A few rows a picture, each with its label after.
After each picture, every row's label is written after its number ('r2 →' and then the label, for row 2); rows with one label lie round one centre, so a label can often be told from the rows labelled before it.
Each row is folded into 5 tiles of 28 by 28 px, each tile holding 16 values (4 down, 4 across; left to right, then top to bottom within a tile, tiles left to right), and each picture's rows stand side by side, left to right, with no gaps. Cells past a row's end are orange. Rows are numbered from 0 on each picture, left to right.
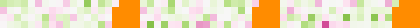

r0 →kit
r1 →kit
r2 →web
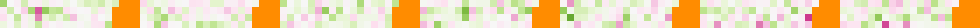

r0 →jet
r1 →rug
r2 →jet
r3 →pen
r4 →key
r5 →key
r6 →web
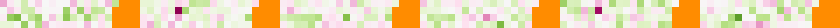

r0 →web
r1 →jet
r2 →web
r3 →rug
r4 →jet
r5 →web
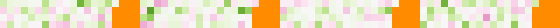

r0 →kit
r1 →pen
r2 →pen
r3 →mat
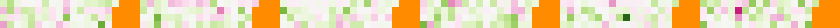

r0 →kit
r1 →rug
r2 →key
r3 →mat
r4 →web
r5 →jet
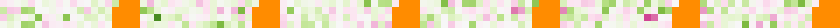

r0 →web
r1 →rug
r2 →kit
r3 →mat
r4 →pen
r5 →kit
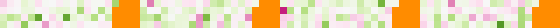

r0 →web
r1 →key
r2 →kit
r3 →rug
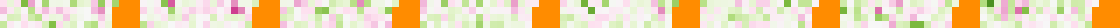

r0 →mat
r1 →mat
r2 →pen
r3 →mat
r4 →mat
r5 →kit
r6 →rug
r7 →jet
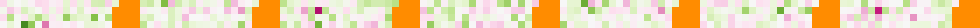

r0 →web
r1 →mat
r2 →jet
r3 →kit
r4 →mat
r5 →pen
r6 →jet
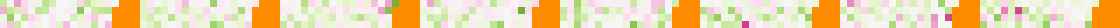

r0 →pen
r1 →rug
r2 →mat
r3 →rug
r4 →rug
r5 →web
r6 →key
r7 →jet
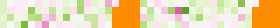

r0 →web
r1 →jet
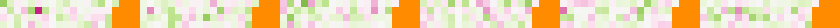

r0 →jet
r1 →web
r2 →mat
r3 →kit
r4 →pen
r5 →jet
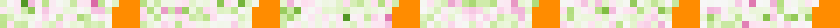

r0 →mat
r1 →jet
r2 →key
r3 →mat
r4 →pen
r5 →web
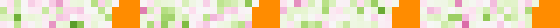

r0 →rug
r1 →kit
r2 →pen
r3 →web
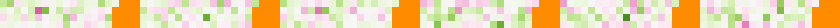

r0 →jet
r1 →web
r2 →jet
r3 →rug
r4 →web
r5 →web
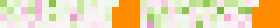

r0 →jet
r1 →pen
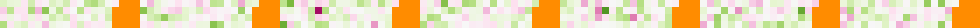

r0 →jet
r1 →rug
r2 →jet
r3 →mat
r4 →jet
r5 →rug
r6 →kit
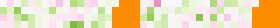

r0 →rug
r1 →pen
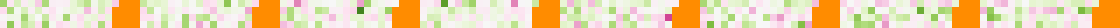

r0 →kit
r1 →kit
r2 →pen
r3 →mat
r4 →key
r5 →kit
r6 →web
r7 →pen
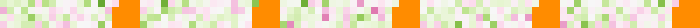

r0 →kit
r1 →mat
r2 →mat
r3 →key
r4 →kit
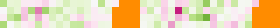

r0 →jet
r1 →jet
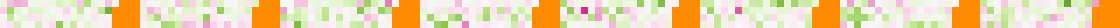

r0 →pen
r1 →web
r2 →pen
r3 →web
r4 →jet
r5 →jet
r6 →rug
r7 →kit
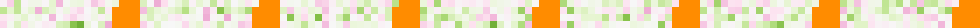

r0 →rug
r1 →pen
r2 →web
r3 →rug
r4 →kit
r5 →rug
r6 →pen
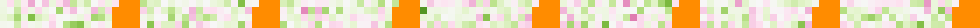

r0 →rug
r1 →kit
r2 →jet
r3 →key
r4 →kit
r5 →kit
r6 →rug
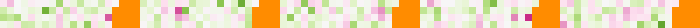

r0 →key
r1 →jet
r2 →mat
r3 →key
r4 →rug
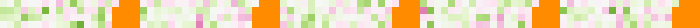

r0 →rug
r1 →key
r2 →kit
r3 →kit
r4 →key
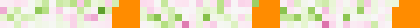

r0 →pen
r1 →web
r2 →web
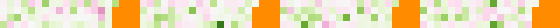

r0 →mat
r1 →rug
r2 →web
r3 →rug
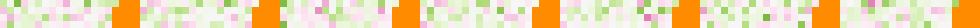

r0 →kit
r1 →pen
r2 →jet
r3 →pen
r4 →pen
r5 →kit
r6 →mat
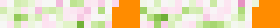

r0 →rug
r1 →rug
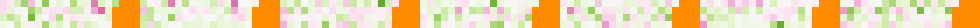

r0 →mat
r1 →mat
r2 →kit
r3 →rug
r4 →web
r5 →rug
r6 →pen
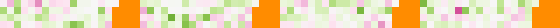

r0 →rug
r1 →kit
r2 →pen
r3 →jet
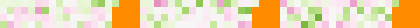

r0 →jet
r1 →pen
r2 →web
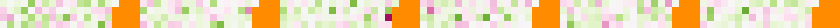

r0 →kit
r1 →rug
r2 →key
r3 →web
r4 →web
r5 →pen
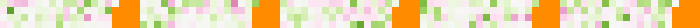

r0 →pen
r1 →mat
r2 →rug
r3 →key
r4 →kit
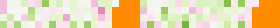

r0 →mat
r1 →kit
